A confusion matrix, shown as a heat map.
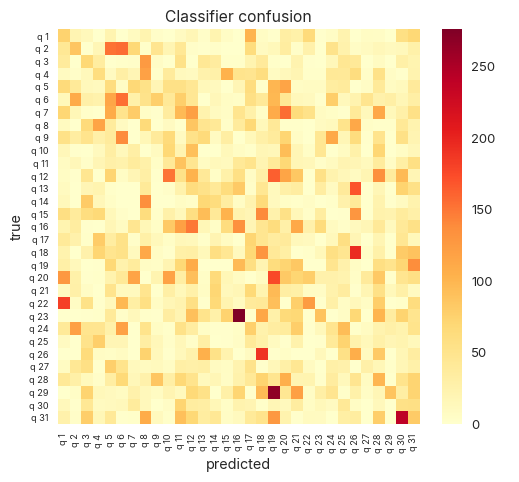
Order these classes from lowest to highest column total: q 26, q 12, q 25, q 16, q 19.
q 25, q 16, q 26, q 12, q 19
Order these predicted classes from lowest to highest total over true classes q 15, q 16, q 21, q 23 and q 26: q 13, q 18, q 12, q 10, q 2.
q 2, q 10, q 13, q 12, q 18
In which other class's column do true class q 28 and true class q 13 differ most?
q 26
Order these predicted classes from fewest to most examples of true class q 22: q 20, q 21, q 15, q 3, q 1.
q 20, q 15, q 3, q 21, q 1
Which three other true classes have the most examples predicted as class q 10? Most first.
q 12, q 20, q 16
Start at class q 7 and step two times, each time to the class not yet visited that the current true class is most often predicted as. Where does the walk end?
q 19
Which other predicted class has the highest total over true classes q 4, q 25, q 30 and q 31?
q 8
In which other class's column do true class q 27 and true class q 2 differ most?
q 6
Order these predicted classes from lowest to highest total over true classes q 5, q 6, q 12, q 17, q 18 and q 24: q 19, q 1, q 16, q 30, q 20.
q 16, q 1, q 30, q 20, q 19
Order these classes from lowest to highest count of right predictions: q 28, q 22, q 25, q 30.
q 30, q 25, q 28, q 22
